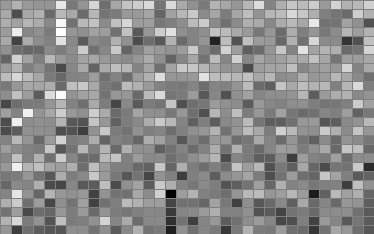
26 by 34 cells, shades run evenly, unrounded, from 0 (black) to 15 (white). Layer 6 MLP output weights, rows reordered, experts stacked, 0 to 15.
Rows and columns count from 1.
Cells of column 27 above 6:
22
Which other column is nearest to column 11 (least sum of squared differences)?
18
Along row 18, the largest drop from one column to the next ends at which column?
21
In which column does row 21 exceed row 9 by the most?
10
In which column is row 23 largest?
2
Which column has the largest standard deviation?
6
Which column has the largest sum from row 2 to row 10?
29
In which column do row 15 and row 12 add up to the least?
1
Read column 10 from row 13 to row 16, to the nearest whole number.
10 9 12 6
